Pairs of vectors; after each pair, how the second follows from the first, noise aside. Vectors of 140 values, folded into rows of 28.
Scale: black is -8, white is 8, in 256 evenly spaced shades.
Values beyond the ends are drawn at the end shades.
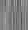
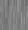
negated, shrunk.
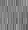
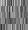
reversed, negated, scaled up.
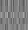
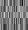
reversed, scaled up.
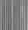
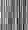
reversed, scaled up.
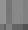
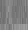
negated, shrunk.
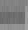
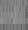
negated, shrunk.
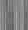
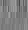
wrapped around, negated, partly zeroed.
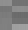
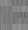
shrunk.
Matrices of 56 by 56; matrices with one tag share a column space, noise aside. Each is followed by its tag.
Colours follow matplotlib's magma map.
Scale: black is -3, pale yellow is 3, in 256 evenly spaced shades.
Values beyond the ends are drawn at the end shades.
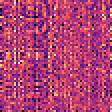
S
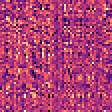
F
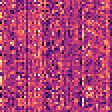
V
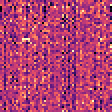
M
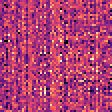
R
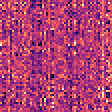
V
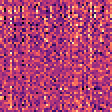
M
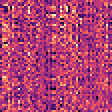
M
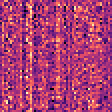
M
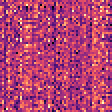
M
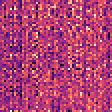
S
